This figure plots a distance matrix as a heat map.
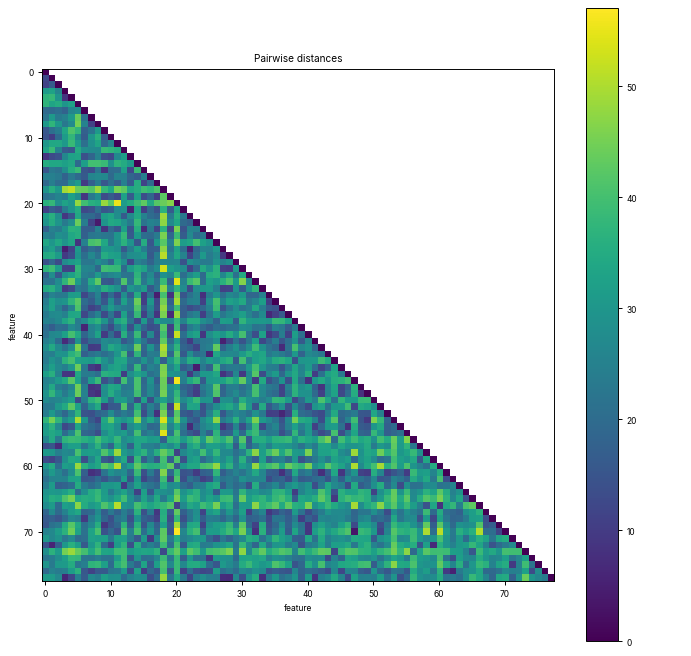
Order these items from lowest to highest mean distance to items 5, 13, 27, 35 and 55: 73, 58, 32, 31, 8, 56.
8, 31, 32, 58, 56, 73
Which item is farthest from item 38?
53
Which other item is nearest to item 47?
70
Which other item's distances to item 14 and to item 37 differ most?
35
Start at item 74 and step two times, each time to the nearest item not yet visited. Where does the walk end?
43
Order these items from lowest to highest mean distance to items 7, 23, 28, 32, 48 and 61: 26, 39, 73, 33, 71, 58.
39, 33, 71, 58, 26, 73
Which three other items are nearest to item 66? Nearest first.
60, 20, 58
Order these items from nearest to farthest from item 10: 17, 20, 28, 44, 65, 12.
17, 44, 65, 28, 12, 20
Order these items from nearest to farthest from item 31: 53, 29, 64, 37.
29, 37, 64, 53
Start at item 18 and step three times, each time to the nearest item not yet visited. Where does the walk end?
65
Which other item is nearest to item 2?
57
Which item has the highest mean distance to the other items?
18
